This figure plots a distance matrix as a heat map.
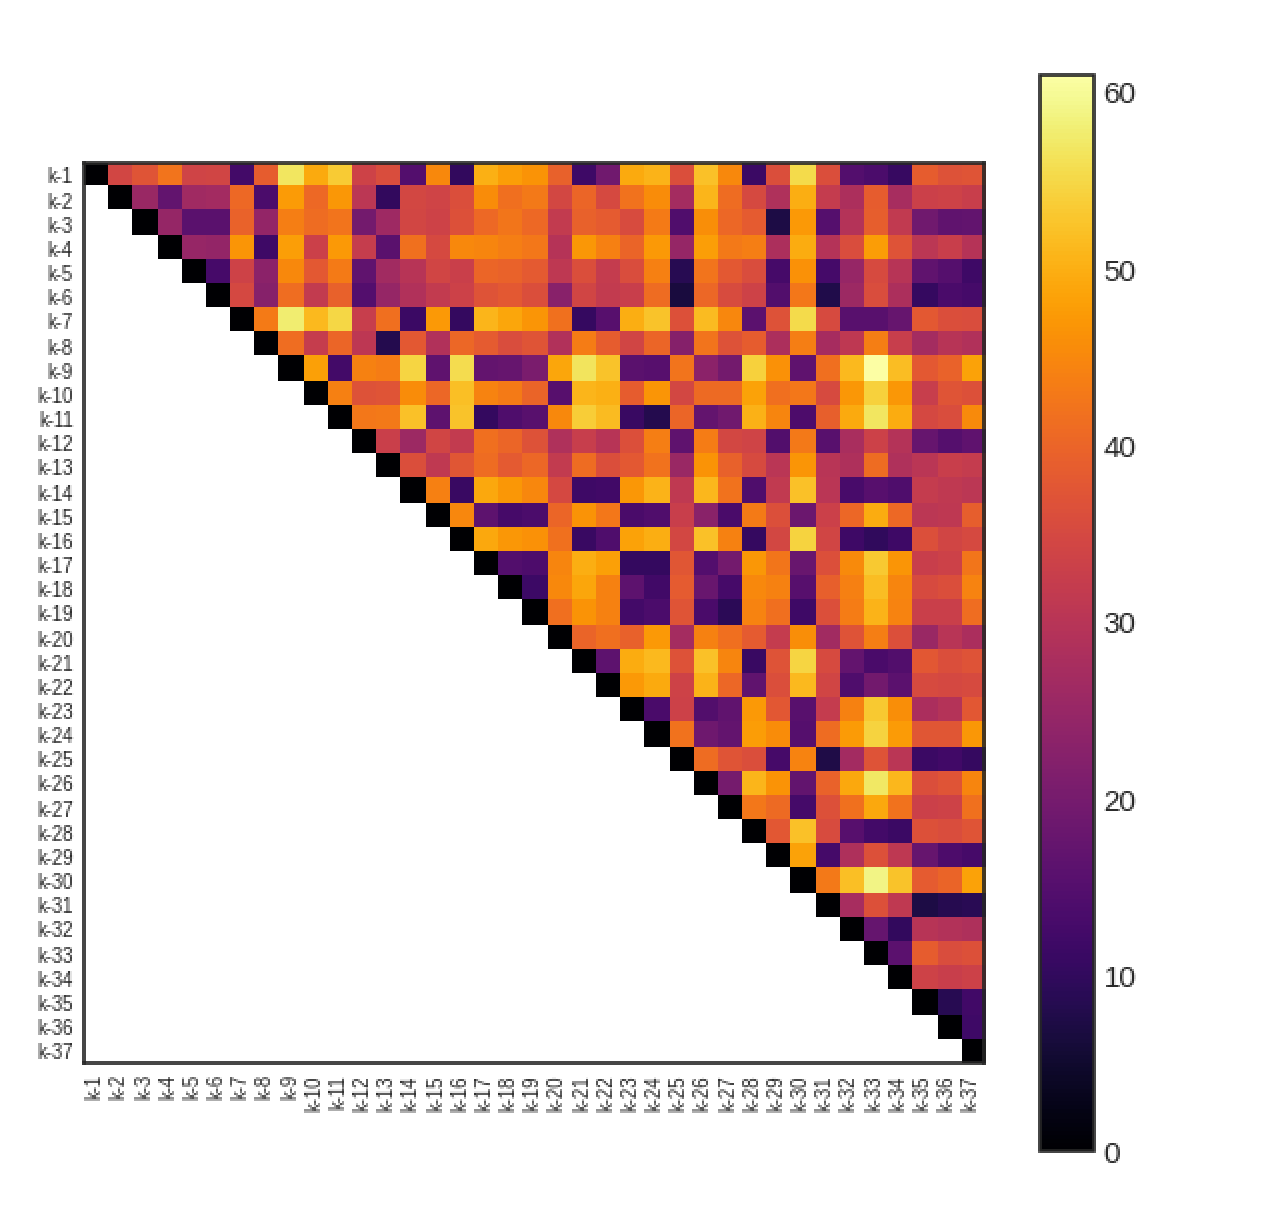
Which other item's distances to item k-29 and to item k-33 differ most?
k-3
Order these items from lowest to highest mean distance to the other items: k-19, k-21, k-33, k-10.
k-19, k-21, k-33, k-10
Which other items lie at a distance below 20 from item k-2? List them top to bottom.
k-4, k-8, k-13
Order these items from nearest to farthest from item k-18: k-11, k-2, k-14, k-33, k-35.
k-11, k-35, k-2, k-14, k-33
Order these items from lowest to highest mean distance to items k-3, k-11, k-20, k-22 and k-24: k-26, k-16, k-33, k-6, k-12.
k-6, k-12, k-26, k-16, k-33
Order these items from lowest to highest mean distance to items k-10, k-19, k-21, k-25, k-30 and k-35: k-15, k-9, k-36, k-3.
k-36, k-15, k-3, k-9
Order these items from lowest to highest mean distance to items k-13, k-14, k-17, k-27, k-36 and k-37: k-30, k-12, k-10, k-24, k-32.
k-12, k-32, k-24, k-30, k-10
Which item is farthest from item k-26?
k-33
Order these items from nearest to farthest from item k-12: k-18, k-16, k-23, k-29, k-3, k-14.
k-29, k-3, k-14, k-16, k-23, k-18
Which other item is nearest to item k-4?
k-8
